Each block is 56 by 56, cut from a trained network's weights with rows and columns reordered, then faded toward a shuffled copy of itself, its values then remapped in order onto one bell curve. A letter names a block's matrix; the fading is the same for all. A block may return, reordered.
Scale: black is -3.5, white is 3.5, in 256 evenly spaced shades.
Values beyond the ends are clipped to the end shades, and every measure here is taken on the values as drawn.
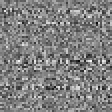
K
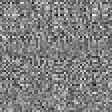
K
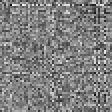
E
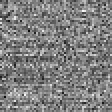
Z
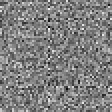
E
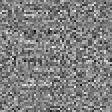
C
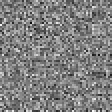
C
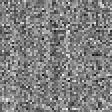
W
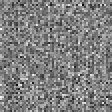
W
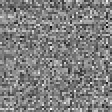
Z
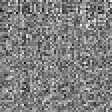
W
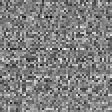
C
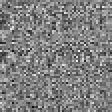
C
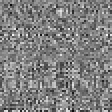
K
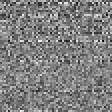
K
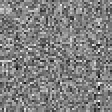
E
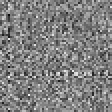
E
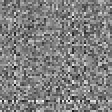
E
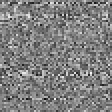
C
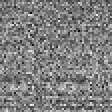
Z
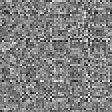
K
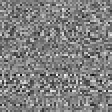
K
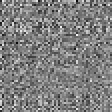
K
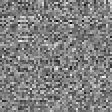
C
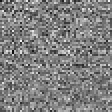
K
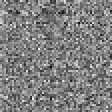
W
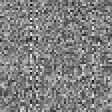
E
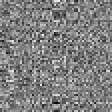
K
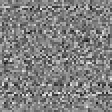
C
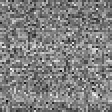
Z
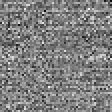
Z
